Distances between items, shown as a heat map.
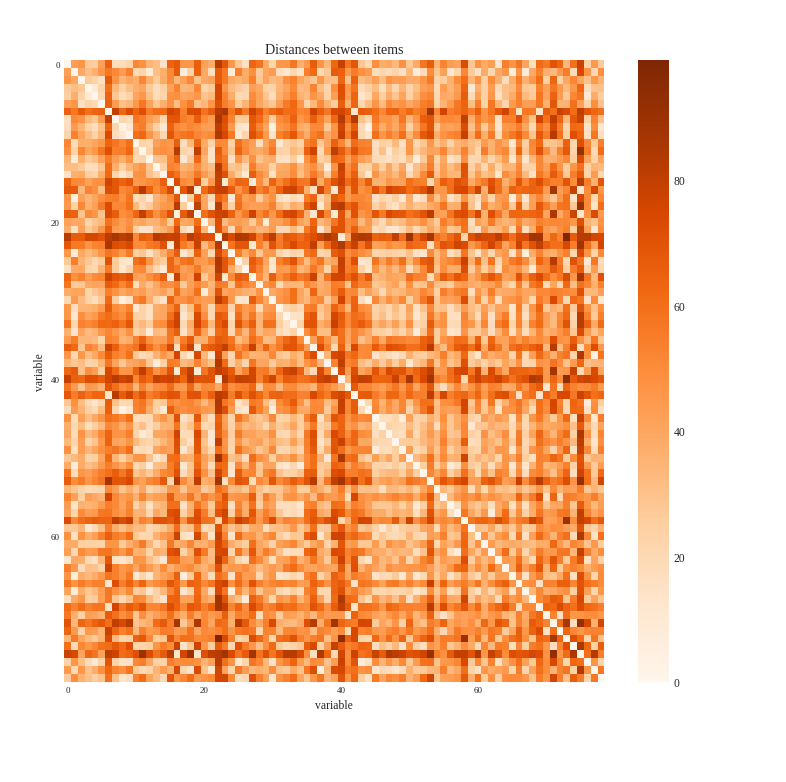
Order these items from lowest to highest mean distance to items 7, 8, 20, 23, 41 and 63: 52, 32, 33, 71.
32, 52, 33, 71
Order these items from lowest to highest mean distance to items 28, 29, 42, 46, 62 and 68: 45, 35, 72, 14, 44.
45, 14, 44, 35, 72
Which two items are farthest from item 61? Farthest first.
22, 40
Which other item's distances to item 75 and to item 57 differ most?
62
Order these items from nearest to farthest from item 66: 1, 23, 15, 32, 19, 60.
1, 32, 60, 19, 15, 23
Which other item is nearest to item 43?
76
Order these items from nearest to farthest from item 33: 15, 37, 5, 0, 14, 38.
37, 38, 14, 0, 5, 15
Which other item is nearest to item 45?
49
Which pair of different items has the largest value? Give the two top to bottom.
22, 73
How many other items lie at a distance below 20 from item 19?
4
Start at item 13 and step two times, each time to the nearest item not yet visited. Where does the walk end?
50
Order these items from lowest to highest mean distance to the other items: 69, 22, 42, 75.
69, 42, 75, 22
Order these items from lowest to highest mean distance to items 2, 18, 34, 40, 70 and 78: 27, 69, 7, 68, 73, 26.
26, 68, 7, 73, 27, 69
